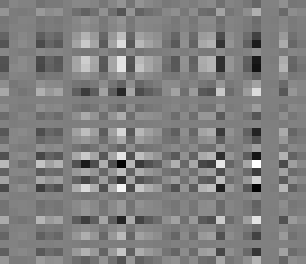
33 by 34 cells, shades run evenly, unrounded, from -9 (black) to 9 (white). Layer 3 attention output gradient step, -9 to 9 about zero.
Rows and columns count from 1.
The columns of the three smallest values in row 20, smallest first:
29, 25, 5
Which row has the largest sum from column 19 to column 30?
21
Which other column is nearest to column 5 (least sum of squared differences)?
1
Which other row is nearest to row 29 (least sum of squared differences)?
3
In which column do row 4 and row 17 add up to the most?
14
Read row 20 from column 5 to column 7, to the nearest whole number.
-4 -2 -3
